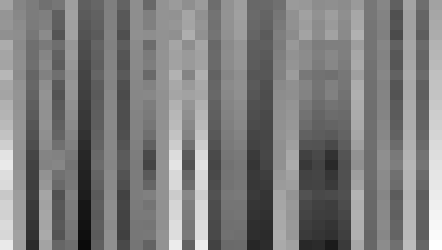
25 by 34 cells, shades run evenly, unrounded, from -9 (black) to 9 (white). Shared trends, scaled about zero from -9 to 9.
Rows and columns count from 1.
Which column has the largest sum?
34
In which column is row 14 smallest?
7
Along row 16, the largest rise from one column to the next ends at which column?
16
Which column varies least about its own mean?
13
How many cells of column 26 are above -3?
14
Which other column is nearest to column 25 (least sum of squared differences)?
27
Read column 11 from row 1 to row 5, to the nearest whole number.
1 1 1 1 1
